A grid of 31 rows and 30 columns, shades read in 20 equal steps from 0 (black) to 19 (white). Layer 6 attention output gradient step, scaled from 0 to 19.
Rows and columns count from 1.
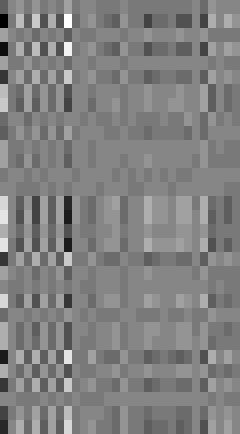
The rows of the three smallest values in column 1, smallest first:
2, 4, 26
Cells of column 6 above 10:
10
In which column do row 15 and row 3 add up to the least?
9
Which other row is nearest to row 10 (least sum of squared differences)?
1
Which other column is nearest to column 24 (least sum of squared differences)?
15
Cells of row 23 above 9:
15
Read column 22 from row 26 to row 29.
8 10 9 10
